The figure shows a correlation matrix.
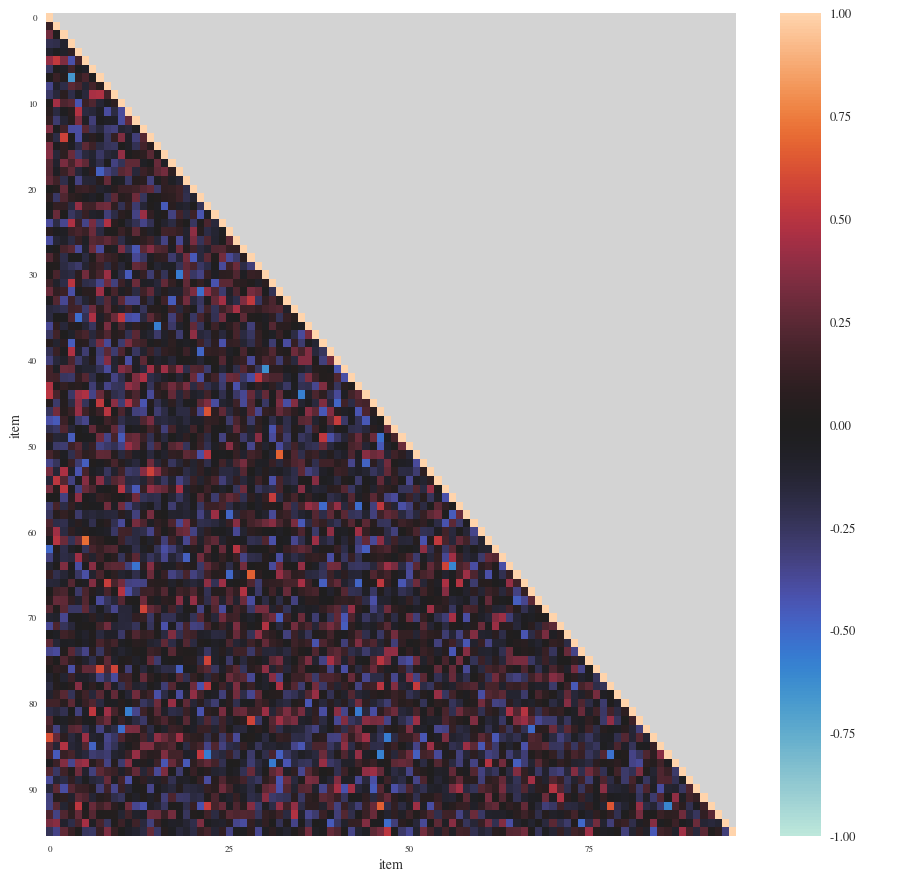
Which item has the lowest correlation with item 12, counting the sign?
64
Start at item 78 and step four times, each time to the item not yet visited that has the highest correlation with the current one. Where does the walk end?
75
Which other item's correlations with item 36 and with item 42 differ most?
95
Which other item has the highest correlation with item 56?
31
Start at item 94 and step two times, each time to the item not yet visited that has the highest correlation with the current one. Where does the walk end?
61
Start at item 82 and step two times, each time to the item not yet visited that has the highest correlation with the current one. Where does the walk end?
65
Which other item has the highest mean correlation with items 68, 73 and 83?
43
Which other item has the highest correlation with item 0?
84
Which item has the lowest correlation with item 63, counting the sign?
19
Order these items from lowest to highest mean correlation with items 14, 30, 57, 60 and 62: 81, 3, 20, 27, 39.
20, 3, 27, 81, 39
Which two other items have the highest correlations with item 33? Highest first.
28, 24
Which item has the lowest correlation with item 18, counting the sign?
30
